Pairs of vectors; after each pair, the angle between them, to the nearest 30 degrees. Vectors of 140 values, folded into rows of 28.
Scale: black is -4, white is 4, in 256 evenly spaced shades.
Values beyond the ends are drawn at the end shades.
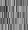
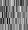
30 degrees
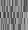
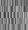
30 degrees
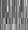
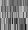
90 degrees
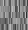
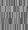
60 degrees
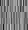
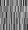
30 degrees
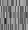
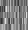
120 degrees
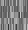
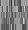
90 degrees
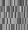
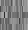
90 degrees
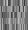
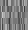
150 degrees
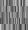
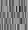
90 degrees
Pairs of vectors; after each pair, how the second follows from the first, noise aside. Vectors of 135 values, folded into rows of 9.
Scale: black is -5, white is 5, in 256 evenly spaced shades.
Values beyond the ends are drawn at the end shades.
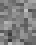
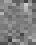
reversed, negated, partly zeroed.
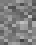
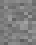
shrunk.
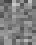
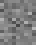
wrapped around, negated, partly zeroed.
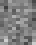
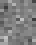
partly zeroed.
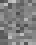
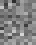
sign-scrambled.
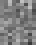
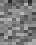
sign-scrambled.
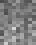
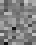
sign-scrambled.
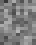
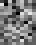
wrapped around, negated, scaled up.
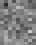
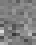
wrapped around, negated, partly zeroed.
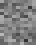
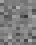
partly zeroed.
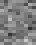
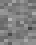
shrunk.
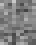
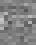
wrapped around, negated, partly zeroed.
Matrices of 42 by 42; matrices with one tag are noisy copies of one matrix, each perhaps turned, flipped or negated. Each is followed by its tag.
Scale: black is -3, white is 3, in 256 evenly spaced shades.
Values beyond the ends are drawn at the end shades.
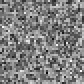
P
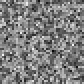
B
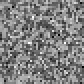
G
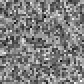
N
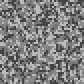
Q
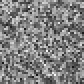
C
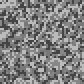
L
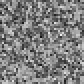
B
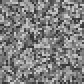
N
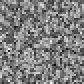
N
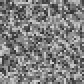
L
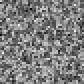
B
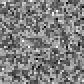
N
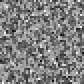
G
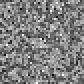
N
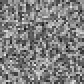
Q
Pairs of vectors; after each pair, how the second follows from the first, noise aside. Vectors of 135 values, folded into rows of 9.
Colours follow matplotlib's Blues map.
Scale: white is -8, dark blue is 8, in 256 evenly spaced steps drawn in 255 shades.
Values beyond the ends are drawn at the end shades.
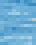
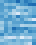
scaled up.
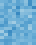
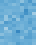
reversed, partly zeroed.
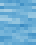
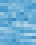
reversed.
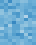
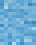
shuffled.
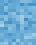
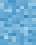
wrapped around.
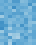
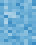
wrapped around.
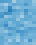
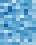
scaled up.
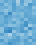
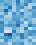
negated, scaled up.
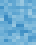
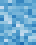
negated, scaled up.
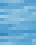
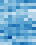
reversed, negated, scaled up.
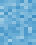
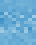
negated, partly zeroed.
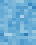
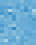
reversed, negated, partly zeroed.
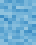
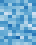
reversed, negated, scaled up.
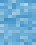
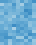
shuffled.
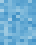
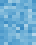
reversed.
